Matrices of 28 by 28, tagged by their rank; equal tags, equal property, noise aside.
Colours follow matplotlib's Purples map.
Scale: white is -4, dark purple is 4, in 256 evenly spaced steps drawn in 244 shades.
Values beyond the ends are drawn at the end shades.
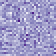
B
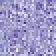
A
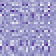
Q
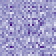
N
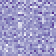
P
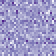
B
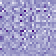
P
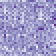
B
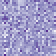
B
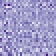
N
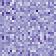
B
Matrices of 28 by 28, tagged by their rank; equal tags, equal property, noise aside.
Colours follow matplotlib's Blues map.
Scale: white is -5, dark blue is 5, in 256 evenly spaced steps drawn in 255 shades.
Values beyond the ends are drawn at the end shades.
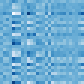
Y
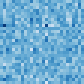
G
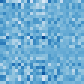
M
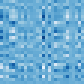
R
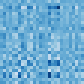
R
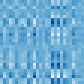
Y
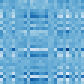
Y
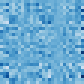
G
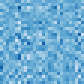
G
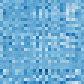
M
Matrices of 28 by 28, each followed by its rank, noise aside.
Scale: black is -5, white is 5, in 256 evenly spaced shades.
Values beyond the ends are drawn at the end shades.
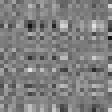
two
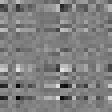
one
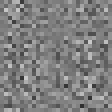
six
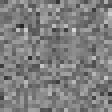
six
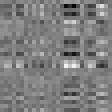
one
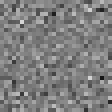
six
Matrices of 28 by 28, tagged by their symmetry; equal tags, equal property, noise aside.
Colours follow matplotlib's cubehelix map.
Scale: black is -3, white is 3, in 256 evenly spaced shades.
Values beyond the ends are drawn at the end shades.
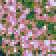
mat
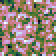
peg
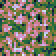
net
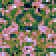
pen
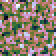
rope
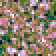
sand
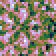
net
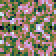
net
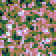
peg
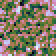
sand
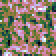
rope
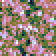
sand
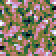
sand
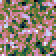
peg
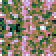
net
